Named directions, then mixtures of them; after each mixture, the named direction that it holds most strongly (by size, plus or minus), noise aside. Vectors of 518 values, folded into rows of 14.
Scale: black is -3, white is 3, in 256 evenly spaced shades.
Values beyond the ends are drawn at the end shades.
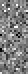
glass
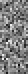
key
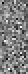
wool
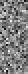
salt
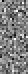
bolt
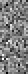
key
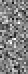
bolt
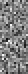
key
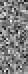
salt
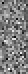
wool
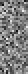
salt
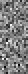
key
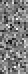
key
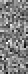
key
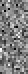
glass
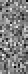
key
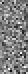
wool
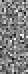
bolt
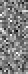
salt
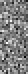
key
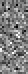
glass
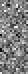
glass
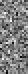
salt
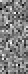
key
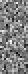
key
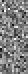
bolt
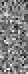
wool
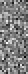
key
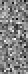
wool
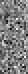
wool
